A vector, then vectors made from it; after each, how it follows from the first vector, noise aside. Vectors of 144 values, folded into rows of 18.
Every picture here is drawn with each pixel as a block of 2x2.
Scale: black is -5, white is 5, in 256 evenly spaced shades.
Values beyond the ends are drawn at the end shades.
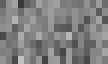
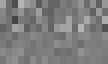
negated, partly zeroed.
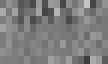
reversed, partly zeroed.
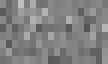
reversed, negated, partly zeroed.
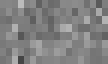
negated, partly zeroed.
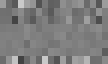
negated, partly zeroed.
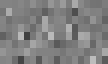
wrapped around, negated, partly zeroed.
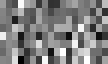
negated, scaled up.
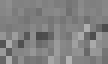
reversed, partly zeroed.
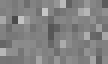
wrapped around, negated, partly zeroed.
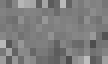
reversed, negated, partly zeroed.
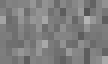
wrapped around, negated, shrunk.
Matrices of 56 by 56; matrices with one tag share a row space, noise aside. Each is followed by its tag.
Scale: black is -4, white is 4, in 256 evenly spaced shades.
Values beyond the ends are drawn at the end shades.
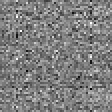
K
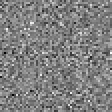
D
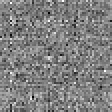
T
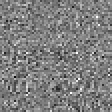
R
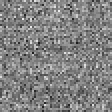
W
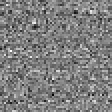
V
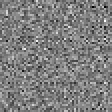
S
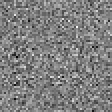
R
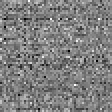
W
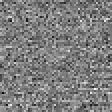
V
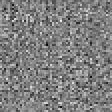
D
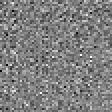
D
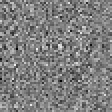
D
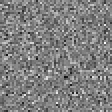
S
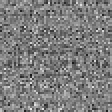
W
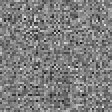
W
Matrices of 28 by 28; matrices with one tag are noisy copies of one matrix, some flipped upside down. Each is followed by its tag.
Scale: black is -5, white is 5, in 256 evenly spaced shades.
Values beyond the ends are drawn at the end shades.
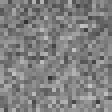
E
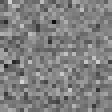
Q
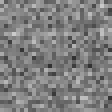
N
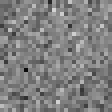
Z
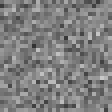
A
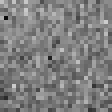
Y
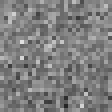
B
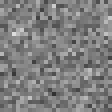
N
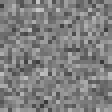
A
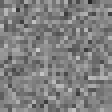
A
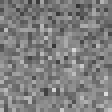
E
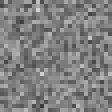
A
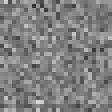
A
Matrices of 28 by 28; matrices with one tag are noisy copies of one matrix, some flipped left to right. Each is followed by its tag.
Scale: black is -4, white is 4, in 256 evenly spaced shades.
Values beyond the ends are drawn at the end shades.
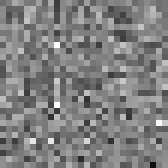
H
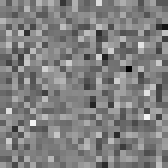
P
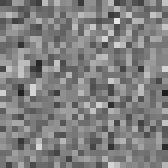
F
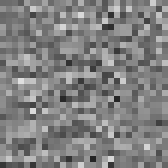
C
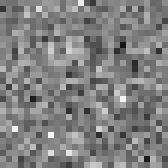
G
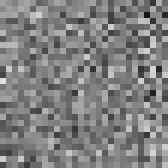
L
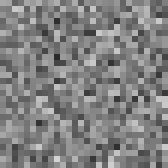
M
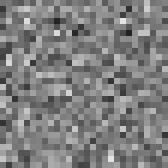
M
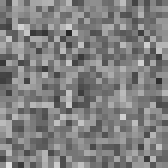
P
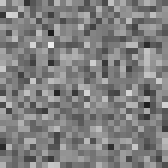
F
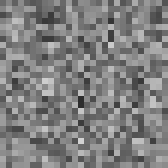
H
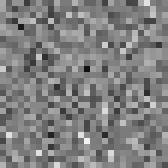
F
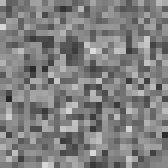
G
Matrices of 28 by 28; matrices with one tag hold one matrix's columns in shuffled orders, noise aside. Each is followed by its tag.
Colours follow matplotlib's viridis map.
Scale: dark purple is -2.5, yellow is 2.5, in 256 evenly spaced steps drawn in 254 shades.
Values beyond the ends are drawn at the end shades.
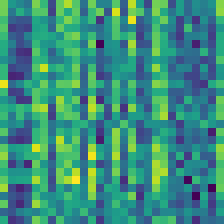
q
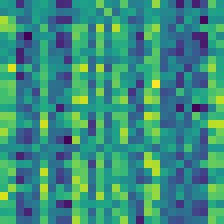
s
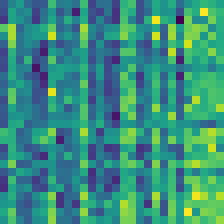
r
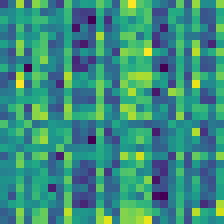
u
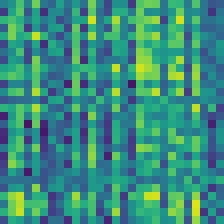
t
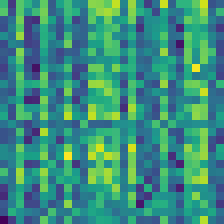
q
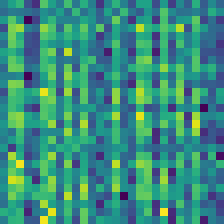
s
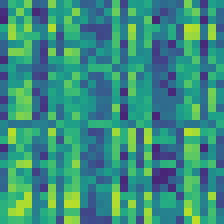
r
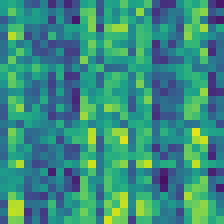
r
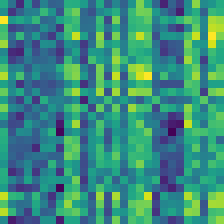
t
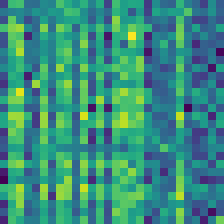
s
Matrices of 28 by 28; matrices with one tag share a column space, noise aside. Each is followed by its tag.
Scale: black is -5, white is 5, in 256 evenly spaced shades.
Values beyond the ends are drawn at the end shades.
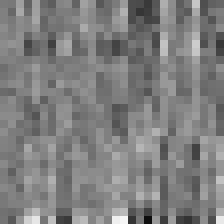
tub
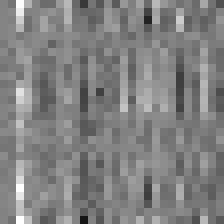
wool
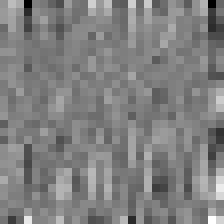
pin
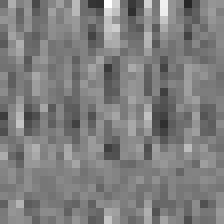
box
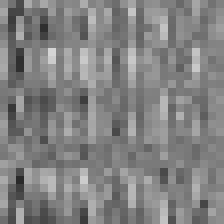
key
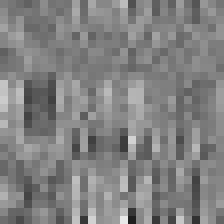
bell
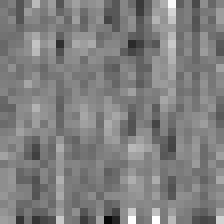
tub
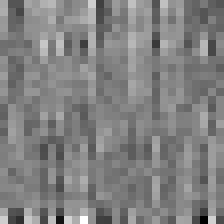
tub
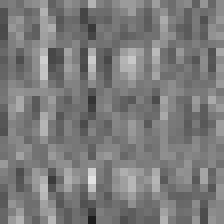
key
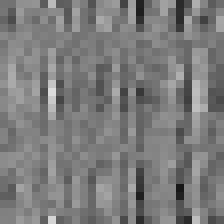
wool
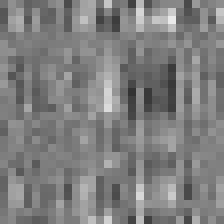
wool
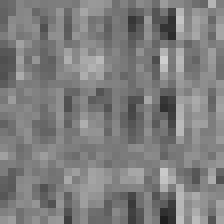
key
